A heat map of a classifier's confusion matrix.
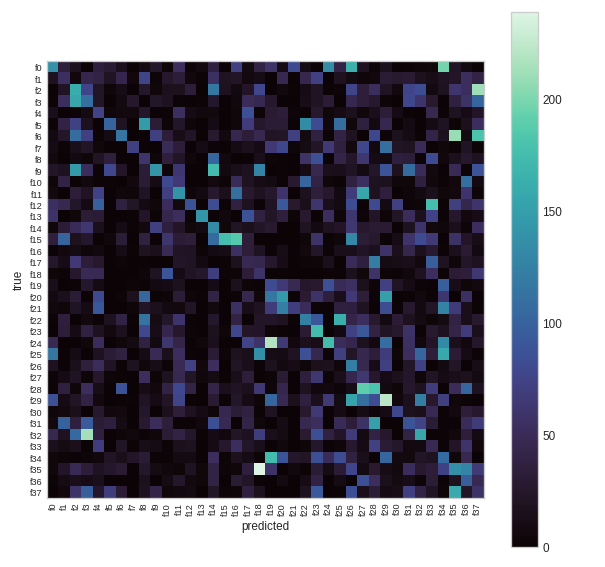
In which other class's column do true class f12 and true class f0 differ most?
f34
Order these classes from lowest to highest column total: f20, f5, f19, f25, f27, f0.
f5, f0, f25, f20, f19, f27
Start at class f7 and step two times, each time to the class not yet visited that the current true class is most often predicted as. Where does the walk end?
f26
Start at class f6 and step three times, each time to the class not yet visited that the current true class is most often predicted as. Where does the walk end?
f10
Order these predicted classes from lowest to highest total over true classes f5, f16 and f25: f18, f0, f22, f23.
f0, f23, f18, f22
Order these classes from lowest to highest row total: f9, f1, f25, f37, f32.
f1, f37, f32, f25, f9
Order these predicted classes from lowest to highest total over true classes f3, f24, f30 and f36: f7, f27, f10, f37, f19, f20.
f7, f20, f10, f27, f37, f19
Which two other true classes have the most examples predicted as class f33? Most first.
f12, f17
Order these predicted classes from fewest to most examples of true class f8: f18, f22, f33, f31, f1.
f1, f18, f31, f22, f33
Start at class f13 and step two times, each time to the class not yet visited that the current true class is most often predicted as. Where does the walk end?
f28
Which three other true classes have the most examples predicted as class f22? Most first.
f5, f10, f25
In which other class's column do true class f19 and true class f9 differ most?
f14
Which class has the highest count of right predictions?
f29
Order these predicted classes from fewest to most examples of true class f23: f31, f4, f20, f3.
f20, f4, f3, f31
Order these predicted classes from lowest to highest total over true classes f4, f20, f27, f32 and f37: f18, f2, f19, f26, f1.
f1, f18, f19, f2, f26
